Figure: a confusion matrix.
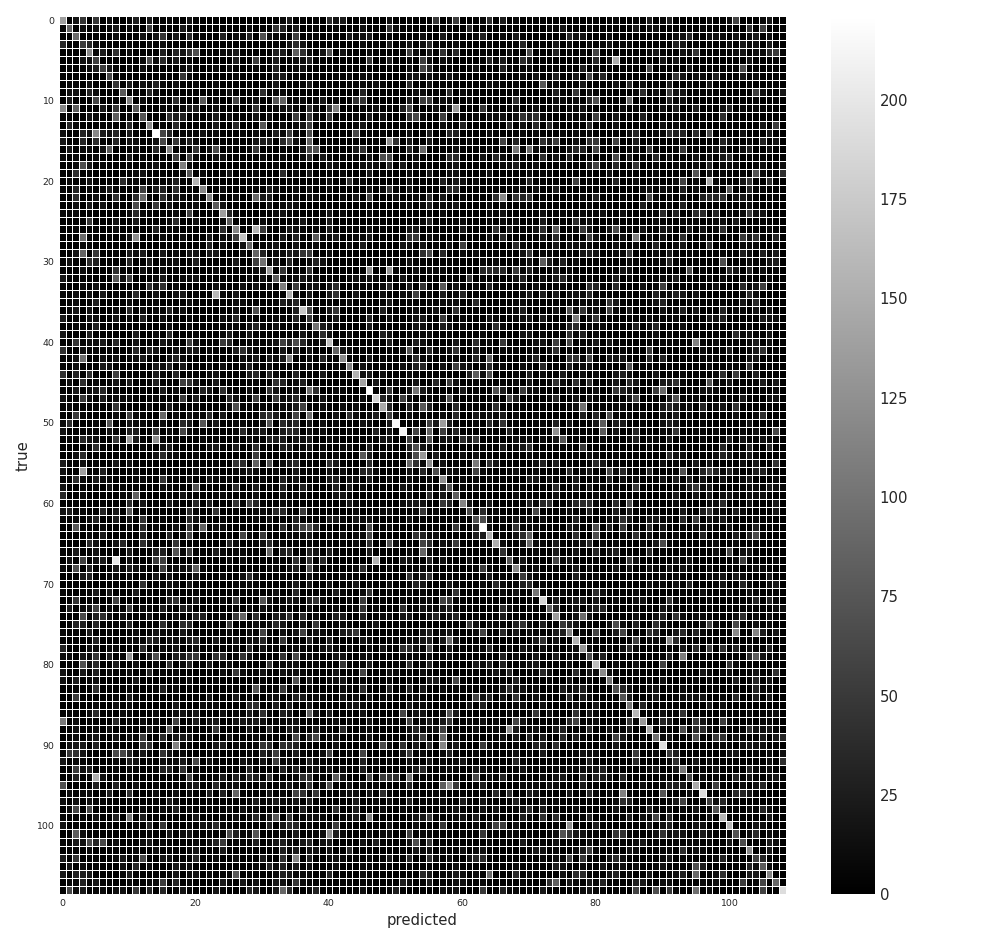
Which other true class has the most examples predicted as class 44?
14
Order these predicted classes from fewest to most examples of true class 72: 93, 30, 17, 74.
93, 74, 17, 30
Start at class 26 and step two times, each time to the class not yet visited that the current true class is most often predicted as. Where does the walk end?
3
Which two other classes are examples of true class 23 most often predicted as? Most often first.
11, 14
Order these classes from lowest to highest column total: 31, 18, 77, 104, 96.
96, 18, 31, 104, 77
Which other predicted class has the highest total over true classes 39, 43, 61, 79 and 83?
10
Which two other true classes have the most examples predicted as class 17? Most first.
90, 66
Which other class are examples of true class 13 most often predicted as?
30
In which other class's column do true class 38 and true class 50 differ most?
57
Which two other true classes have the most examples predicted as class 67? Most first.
88, 47
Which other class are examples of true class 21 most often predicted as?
100
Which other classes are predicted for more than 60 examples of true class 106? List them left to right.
26, 64, 95
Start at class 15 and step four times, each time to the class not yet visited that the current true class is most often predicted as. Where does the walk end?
91
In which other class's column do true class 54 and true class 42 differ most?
34
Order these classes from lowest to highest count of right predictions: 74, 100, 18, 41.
41, 18, 74, 100
